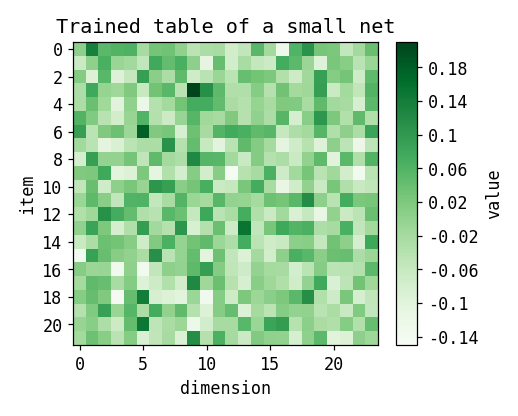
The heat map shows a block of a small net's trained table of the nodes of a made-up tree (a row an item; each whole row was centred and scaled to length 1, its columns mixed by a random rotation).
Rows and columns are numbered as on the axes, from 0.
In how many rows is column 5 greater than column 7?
9
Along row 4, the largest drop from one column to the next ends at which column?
5
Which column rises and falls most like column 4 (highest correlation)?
22
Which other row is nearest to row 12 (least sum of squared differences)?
14
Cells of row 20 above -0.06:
21
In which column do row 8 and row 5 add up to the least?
17
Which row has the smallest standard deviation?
11
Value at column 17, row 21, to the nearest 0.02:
-0.08
